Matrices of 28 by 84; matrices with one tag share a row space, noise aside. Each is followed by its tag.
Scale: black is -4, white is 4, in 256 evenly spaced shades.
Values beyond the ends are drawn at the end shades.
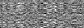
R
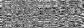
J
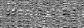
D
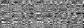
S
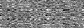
D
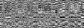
J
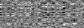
D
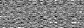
R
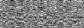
R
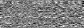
J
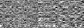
J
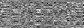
S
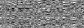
D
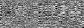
J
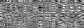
J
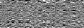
D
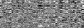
J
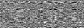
R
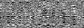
D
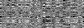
D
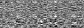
R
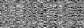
R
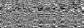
J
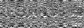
R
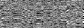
S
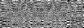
S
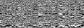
J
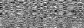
R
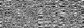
J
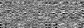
J
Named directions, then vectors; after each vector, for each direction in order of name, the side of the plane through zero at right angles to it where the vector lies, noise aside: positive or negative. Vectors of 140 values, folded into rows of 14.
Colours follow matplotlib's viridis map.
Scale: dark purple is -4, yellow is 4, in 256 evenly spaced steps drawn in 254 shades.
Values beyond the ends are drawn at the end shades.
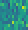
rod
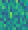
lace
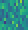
positive, positive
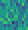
negative, negative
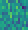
positive, negative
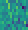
positive, negative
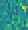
negative, positive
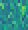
positive, positive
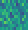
negative, negative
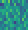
negative, negative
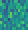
positive, positive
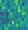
positive, positive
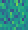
positive, positive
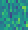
negative, positive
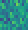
positive, positive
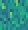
positive, positive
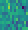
positive, negative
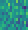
positive, negative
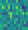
positive, negative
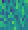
positive, positive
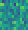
positive, positive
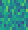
negative, negative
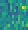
negative, positive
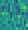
negative, positive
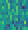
positive, negative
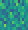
positive, positive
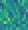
negative, negative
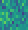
negative, negative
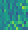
negative, positive
